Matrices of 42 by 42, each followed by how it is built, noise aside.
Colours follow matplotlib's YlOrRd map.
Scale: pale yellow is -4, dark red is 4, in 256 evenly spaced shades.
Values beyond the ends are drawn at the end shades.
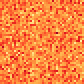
repeating rows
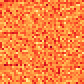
repeating rows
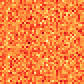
repeating rows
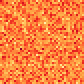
repeating columns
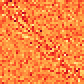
banded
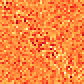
banded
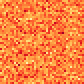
repeating rows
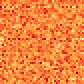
uneven rows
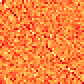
diagonal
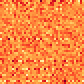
uneven rows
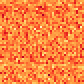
repeating columns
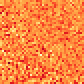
lower triangular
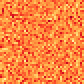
repeating rows
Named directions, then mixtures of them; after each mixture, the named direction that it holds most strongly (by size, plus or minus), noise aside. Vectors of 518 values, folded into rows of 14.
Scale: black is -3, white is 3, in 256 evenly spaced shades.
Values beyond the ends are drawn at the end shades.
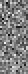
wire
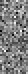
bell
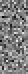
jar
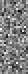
wire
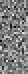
jar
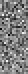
wire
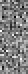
bell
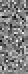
jar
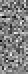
jar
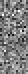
wire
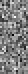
wire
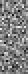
wire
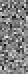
jar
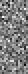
jar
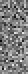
jar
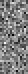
wire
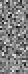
wire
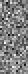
wire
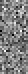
bell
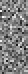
jar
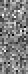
bell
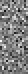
jar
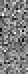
bell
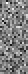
wire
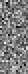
wire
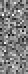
wire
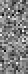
bell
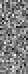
wire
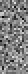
jar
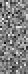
wire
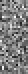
jar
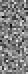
jar
